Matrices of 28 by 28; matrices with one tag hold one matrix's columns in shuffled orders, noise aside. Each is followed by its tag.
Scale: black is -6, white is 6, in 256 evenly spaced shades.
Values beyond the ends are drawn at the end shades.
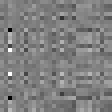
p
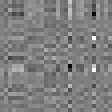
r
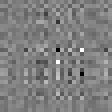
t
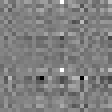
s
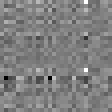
s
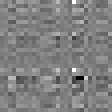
s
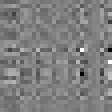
t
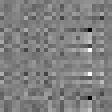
p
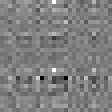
s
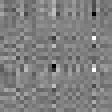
r
